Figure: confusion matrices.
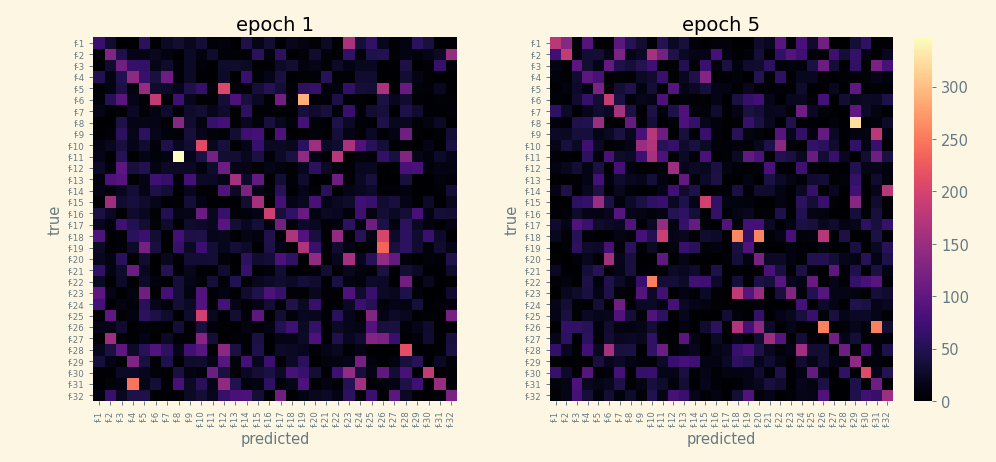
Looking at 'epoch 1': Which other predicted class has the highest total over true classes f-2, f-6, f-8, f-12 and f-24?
f-19
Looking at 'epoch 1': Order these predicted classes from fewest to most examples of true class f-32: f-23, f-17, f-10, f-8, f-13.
f-8, f-10, f-23, f-13, f-17
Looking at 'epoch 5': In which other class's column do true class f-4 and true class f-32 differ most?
f-15
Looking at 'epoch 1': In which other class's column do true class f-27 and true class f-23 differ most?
f-2
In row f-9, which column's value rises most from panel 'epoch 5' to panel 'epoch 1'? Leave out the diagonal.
f-28
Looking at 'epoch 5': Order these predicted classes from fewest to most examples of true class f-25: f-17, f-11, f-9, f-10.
f-9, f-17, f-11, f-10
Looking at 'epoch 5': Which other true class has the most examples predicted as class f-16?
f-2
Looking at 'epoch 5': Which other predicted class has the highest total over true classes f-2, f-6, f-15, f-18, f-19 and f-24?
f-11
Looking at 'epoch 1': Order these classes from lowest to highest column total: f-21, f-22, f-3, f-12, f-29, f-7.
f-21, f-29, f-7, f-22, f-3, f-12
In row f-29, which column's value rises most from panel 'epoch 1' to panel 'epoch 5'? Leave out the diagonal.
f-13
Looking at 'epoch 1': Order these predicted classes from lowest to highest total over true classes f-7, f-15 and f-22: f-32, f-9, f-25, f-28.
f-32, f-9, f-25, f-28
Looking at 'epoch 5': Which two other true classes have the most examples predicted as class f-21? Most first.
f-27, f-12
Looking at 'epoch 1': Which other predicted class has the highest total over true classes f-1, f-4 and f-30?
f-23
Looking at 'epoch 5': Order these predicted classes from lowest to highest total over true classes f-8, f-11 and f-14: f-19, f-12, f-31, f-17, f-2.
f-17, f-2, f-12, f-31, f-19
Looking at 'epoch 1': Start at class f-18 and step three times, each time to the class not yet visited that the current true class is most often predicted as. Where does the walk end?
f-10
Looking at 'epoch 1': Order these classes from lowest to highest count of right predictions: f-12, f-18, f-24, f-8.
f-24, f-12, f-8, f-18
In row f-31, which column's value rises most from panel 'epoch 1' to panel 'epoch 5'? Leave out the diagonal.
f-3
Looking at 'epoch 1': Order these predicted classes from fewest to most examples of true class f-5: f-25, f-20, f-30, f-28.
f-30, f-25, f-20, f-28
